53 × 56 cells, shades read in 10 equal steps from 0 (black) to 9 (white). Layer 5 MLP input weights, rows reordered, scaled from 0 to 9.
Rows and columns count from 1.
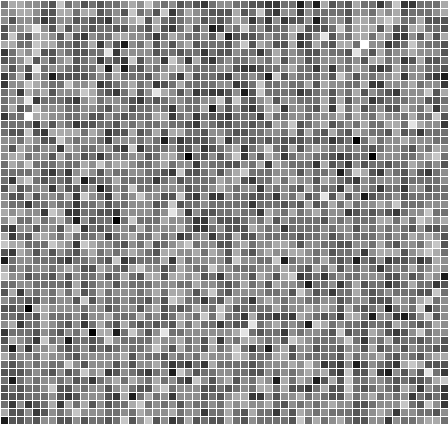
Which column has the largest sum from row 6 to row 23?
4
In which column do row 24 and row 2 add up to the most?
17
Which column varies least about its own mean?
19
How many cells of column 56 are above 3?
32
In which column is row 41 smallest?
39
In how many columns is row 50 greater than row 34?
16
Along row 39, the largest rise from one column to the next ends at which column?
5
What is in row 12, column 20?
8
